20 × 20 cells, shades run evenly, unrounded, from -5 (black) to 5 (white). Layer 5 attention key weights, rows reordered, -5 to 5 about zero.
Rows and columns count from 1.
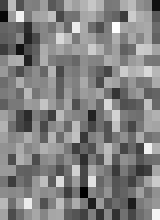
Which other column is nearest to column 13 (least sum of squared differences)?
2
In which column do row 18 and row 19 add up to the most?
4
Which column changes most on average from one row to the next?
3
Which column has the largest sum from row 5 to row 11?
19
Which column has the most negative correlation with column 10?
14
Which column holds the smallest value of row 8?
13
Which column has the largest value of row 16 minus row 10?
10
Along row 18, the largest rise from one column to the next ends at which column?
12
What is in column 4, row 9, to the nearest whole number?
2
